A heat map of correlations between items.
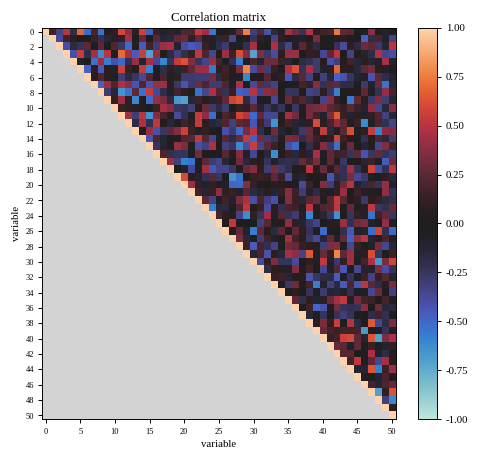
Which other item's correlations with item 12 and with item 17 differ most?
2
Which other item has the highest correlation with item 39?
12
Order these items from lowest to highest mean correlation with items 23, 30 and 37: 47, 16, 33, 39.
16, 39, 33, 47
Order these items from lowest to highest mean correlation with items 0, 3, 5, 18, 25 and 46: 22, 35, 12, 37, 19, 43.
19, 37, 12, 43, 22, 35
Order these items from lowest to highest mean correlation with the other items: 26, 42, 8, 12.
8, 26, 12, 42
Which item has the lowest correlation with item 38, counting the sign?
24
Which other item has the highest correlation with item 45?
43
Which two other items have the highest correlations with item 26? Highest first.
48, 3
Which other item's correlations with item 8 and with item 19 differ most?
27
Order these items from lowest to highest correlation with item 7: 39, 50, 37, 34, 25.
25, 50, 34, 37, 39
